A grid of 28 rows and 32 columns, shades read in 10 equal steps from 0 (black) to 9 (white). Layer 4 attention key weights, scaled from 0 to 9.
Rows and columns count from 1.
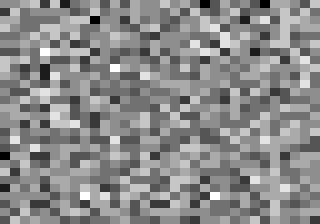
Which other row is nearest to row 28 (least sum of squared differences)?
5
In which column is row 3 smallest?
10
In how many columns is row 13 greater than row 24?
10
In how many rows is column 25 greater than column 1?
12
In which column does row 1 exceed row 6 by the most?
6
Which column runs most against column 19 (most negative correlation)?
2
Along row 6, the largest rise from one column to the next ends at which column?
23
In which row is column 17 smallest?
26
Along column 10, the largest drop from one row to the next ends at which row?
3
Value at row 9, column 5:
1
